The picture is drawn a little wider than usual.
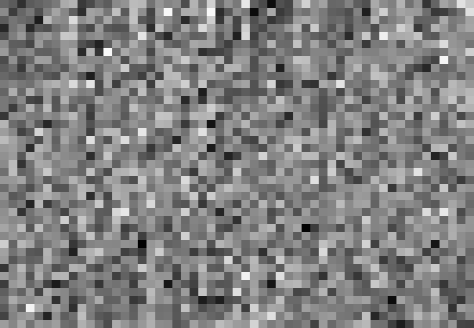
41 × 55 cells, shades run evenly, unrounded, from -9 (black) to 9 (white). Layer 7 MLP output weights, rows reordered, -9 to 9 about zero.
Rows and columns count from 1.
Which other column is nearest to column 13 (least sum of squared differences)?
21
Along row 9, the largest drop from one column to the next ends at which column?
33
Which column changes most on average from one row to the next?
11
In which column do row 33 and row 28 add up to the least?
28
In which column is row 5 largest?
45
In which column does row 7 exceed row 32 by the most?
9
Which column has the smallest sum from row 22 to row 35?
4
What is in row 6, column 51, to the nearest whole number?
3
